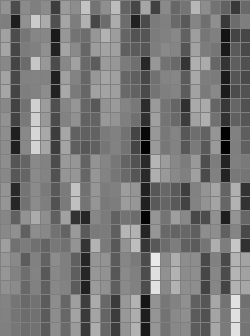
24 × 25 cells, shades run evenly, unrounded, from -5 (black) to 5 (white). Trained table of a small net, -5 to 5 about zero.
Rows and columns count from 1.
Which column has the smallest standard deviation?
1
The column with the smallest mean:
15
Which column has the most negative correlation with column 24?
12
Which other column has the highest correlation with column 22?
24
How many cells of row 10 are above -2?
20
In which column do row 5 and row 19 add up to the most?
16
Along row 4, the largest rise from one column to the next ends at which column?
7
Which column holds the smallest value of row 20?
9
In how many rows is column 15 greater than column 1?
1
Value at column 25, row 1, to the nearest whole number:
-1
